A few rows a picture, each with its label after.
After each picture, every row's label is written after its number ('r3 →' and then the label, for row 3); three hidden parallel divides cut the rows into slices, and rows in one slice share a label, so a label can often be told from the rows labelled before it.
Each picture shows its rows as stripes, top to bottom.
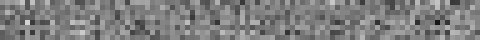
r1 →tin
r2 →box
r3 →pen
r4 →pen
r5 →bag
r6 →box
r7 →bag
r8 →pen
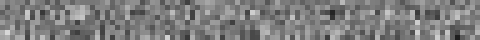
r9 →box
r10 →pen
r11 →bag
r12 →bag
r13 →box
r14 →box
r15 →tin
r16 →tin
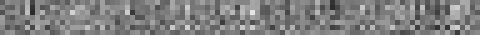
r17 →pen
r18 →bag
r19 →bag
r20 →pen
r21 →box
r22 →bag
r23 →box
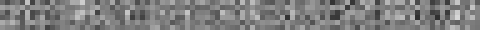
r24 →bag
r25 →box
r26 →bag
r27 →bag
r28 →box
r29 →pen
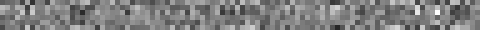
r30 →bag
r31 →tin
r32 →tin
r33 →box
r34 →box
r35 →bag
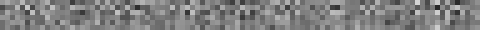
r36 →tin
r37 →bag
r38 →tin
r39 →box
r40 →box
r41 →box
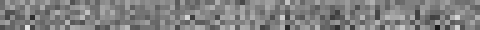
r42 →box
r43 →pen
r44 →pen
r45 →bag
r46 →box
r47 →bag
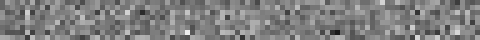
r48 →box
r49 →box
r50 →bag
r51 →pen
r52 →pen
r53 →pen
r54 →bag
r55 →tin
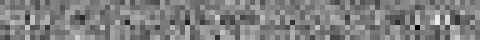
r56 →pen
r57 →pen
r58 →box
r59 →tin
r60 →tin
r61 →bag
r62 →pen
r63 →bag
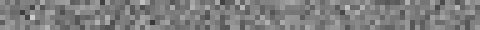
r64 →box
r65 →pen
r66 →pen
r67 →box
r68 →box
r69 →box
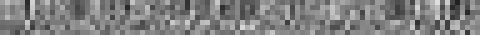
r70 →tin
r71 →tin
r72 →tin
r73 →tin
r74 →bag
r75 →bag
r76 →box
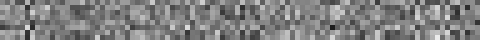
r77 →bag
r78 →tin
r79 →tin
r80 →tin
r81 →pen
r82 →bag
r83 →tin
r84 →tin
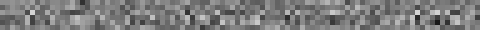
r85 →box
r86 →pen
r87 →tin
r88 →bag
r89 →bag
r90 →box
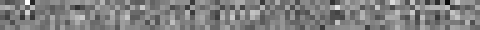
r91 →bag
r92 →tin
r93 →bag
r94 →bag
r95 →pen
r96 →pen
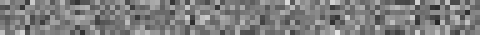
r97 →tin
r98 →bag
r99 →box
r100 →bag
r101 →bag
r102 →box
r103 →tin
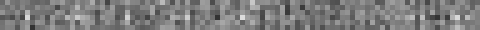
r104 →pen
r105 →pen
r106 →pen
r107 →bag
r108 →pen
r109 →pen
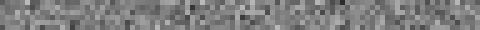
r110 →pen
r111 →pen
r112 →pen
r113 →box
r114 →box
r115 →box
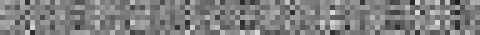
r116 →tin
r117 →pen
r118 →tin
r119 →pen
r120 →tin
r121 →tin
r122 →bag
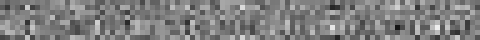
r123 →pen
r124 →bag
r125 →box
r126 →pen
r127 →tin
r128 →tin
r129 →tin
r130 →bag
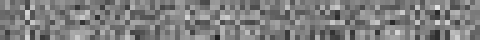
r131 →box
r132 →tin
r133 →bag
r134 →bag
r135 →tin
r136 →pen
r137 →bag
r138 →bag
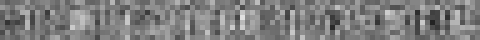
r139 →pen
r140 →box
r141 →bag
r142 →bag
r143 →bag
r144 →bag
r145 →pen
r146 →pen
